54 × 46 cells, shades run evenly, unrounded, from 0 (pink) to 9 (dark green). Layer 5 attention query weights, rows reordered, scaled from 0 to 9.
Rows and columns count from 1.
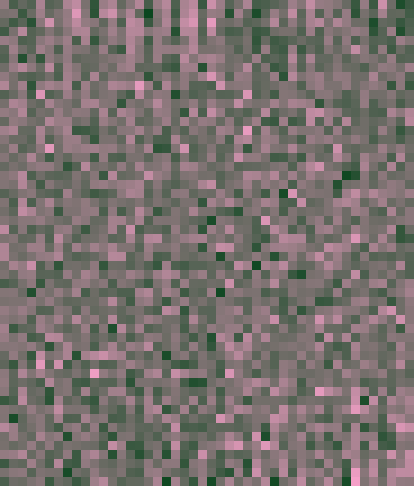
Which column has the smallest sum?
40
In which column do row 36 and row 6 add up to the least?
22
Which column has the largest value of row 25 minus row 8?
24
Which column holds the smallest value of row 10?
16
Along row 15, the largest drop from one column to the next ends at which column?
28
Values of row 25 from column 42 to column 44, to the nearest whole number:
5 5 5
